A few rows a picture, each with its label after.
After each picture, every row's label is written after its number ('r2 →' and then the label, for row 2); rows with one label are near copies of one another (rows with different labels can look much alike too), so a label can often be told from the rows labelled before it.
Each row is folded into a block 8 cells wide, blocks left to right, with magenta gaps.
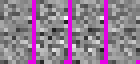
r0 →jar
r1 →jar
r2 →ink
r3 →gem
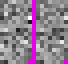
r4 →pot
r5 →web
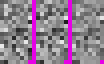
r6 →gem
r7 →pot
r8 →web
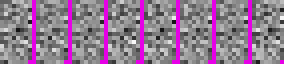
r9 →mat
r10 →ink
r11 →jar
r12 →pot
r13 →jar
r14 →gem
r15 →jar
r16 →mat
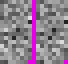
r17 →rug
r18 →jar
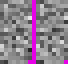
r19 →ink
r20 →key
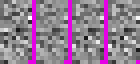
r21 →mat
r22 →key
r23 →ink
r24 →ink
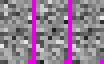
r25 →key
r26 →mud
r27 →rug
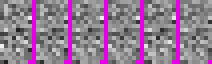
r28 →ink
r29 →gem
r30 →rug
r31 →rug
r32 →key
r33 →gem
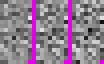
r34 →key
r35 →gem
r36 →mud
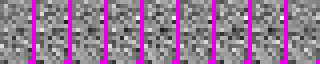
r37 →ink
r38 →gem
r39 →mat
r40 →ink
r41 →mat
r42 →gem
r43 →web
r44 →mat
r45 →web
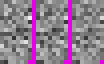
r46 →web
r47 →pot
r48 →rug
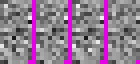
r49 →key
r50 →mat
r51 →key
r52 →pot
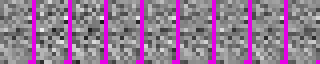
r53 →rug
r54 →pot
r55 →mud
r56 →jar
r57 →ink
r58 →key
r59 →rug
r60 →jar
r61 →web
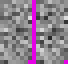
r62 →mat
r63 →rug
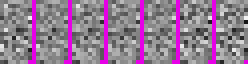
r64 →ink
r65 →ink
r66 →mud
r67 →key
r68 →pot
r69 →pot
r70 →gem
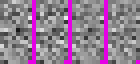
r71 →mat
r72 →pot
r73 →rug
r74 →gem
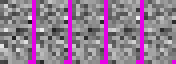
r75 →key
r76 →mat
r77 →jar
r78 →mat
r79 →pot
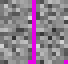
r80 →key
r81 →jar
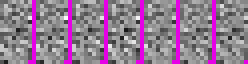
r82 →mud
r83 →web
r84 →ink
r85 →ink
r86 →key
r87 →gem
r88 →key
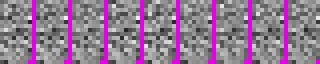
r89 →rug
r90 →rug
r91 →ink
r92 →key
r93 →pot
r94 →mud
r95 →key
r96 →web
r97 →mat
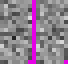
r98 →key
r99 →web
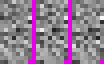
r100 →rug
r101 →mat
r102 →web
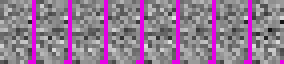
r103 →gem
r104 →key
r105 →web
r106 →rug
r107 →web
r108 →mat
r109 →rug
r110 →jar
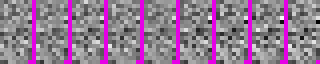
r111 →pot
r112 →gem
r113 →pot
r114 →ink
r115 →mat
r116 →mat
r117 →jar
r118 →rug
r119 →jar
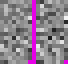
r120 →ink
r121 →key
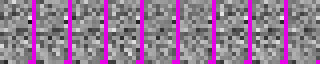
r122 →pot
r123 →key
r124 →pot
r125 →gem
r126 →jar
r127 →gem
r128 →pot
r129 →rug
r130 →mat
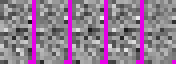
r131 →gem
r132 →mat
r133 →mat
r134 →ink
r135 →rug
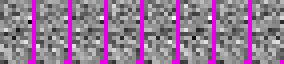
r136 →jar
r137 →ink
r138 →rug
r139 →mud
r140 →web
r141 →key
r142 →mud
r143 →pot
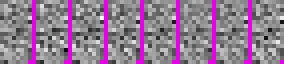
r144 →mud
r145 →ink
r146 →web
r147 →gem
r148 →jar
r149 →ink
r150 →jar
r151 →jar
